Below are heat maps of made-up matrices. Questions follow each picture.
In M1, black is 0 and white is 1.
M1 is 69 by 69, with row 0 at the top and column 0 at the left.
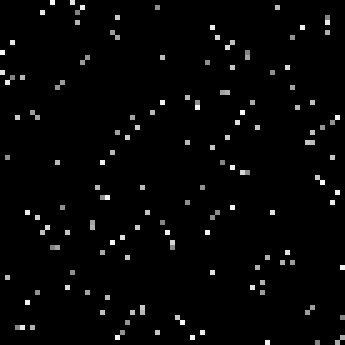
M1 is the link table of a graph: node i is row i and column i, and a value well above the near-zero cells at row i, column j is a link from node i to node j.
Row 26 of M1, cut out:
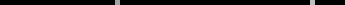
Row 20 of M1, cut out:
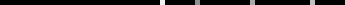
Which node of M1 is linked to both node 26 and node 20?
node 62
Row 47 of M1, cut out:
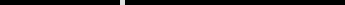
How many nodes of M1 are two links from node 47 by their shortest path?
1
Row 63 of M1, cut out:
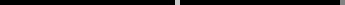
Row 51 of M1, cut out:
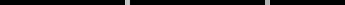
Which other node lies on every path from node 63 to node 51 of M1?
node 68
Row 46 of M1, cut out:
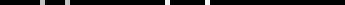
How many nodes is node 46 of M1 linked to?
4
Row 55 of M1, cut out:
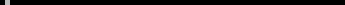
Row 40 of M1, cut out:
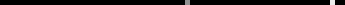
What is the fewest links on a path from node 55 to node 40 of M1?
4
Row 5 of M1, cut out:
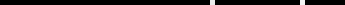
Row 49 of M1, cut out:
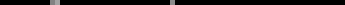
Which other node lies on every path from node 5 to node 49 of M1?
node 42
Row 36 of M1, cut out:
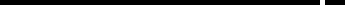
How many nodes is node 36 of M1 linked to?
1
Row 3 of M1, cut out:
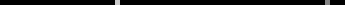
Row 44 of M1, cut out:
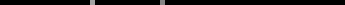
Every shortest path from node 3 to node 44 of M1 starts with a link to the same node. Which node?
node 23
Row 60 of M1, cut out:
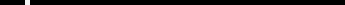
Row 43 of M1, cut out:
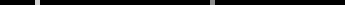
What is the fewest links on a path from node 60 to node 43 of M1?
3
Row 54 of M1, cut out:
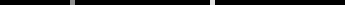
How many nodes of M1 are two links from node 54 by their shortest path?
4
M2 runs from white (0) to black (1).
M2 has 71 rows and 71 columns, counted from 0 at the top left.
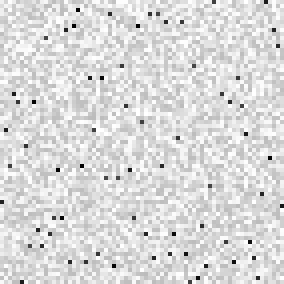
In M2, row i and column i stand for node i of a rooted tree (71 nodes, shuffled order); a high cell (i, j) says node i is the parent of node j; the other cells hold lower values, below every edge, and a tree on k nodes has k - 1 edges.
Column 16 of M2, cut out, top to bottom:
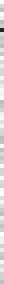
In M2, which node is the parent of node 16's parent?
61
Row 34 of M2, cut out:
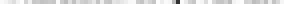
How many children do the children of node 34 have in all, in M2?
2
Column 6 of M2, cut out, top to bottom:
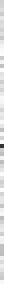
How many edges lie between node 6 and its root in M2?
9
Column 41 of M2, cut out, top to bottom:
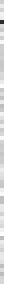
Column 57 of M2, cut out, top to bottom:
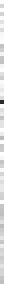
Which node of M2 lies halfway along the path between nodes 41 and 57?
19
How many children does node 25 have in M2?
3
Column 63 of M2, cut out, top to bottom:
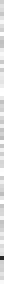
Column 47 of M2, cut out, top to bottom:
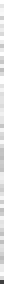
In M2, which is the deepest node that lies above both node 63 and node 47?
70
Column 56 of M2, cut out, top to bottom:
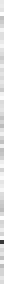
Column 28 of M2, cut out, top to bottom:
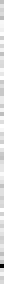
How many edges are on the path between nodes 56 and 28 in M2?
4
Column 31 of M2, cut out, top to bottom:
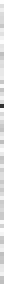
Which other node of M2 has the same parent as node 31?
60
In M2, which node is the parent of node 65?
48
